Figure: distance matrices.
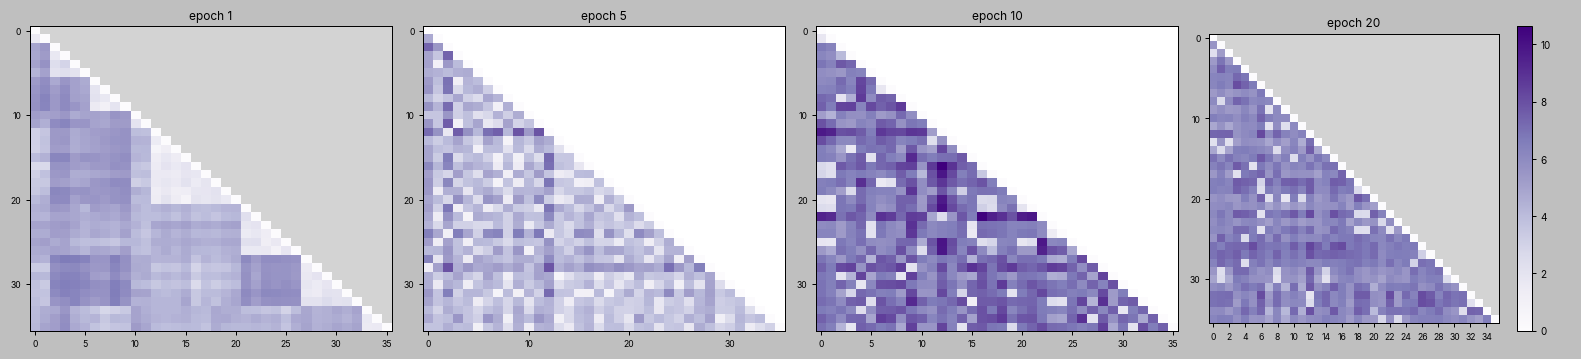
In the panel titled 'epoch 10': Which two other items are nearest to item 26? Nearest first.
10, 17
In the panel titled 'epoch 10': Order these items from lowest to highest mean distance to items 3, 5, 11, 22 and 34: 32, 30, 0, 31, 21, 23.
23, 32, 31, 30, 0, 21
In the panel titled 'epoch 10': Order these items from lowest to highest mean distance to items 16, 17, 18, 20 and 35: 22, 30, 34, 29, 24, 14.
14, 29, 24, 30, 34, 22
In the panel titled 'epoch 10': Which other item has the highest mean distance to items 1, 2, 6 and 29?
12
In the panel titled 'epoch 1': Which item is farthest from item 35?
3
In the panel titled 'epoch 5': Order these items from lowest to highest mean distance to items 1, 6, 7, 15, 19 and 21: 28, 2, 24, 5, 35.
35, 5, 28, 24, 2
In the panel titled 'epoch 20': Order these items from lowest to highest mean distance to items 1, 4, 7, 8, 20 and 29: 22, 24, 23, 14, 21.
14, 21, 23, 24, 22
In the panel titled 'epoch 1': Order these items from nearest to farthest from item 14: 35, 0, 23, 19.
19, 0, 35, 23
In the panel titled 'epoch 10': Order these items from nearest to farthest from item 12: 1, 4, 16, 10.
4, 10, 1, 16
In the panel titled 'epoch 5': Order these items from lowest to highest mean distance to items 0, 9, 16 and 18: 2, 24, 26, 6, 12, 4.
6, 4, 26, 24, 2, 12
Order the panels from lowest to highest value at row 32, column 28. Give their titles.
epoch 1, epoch 5, epoch 20, epoch 10
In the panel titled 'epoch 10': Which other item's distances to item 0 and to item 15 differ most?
32
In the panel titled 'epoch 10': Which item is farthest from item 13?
16
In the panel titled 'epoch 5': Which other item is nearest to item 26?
10
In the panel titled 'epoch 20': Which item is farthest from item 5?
26
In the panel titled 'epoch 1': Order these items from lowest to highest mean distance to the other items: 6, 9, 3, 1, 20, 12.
12, 20, 1, 6, 9, 3
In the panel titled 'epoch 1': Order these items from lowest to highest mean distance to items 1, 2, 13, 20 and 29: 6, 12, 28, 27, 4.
12, 28, 27, 4, 6
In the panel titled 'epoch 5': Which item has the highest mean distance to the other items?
12
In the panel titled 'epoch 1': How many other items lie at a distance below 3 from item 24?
5
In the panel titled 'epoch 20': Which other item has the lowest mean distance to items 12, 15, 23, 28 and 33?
32
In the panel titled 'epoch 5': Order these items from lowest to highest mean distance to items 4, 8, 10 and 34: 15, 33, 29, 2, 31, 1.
29, 1, 33, 15, 31, 2
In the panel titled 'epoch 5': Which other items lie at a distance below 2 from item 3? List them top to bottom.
6, 11, 21
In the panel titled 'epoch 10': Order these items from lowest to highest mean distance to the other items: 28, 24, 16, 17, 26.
24, 17, 26, 16, 28
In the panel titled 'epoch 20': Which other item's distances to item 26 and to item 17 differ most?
3
